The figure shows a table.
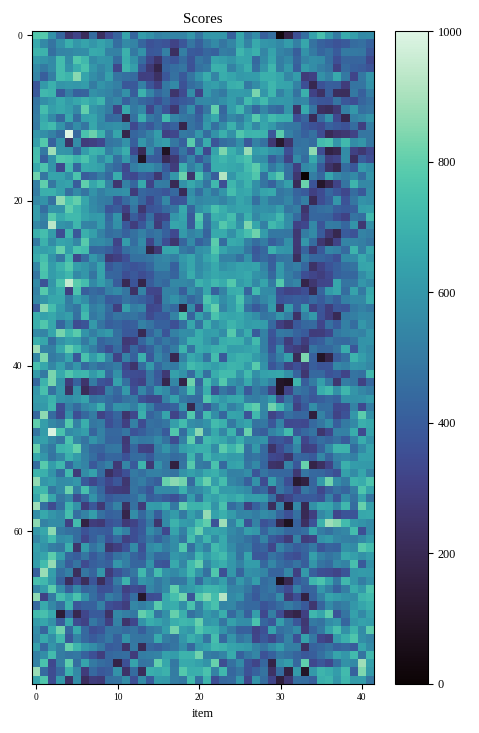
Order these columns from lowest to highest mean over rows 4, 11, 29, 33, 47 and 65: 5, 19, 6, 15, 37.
37, 15, 5, 19, 6
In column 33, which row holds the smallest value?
17
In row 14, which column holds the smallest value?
16
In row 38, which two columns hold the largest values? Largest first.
0, 4
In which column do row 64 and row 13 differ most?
2
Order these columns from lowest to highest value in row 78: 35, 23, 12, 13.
12, 23, 13, 35
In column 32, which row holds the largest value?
42
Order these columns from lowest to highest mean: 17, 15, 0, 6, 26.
15, 17, 6, 26, 0
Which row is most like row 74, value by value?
21
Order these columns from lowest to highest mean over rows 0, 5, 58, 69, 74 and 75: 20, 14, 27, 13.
13, 14, 27, 20
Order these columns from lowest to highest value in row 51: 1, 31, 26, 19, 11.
31, 11, 26, 1, 19
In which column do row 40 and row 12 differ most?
4
